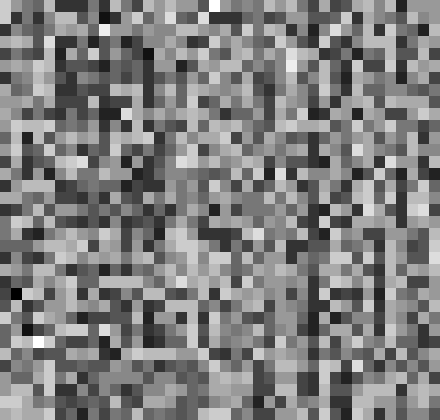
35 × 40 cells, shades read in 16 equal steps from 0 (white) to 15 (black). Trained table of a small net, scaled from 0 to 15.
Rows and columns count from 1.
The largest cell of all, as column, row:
2, 25
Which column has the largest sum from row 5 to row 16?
14
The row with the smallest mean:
24
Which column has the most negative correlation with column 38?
37
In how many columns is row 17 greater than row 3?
16
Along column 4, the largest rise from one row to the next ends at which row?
30
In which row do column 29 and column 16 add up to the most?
18
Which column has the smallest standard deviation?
26
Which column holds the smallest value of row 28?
10
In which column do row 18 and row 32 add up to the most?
29
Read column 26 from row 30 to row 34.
5 4 6 4 11
